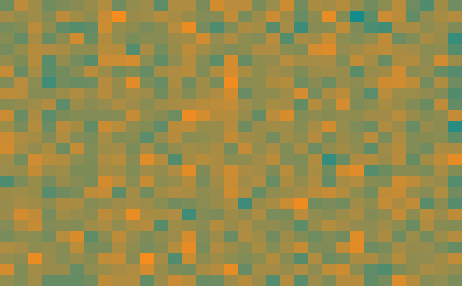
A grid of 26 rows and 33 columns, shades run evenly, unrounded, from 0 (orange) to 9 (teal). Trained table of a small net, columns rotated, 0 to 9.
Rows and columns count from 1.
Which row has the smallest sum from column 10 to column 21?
11
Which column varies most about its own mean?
33
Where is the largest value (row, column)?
2, 26
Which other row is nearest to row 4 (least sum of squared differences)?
12
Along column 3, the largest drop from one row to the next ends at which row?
24
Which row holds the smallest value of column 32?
6
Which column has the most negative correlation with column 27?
25
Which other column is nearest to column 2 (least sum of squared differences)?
19
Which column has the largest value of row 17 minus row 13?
1
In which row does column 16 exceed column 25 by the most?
3
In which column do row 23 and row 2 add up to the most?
27
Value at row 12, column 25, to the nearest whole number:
4
